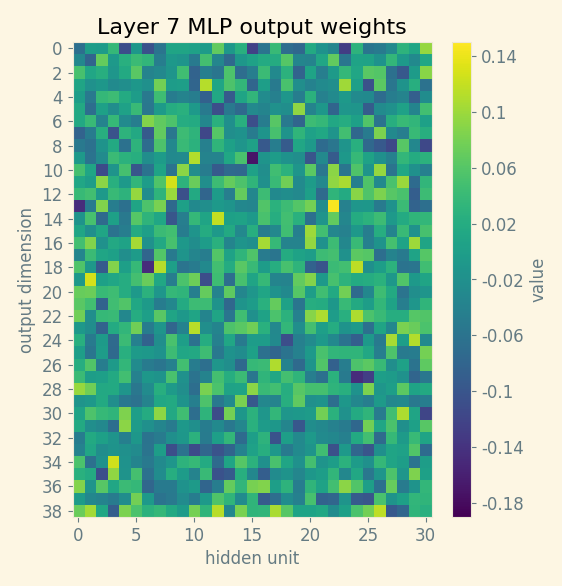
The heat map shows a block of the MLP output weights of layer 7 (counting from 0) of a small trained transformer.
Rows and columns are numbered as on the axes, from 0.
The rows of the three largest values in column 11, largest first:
3, 28, 20
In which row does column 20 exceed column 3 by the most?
15
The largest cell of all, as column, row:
22, 13
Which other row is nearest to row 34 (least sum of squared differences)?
21
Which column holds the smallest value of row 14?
8
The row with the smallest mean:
33
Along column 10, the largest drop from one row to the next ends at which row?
24
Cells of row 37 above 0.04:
4
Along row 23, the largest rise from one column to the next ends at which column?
10
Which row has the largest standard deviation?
18
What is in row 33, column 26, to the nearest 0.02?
-0.02
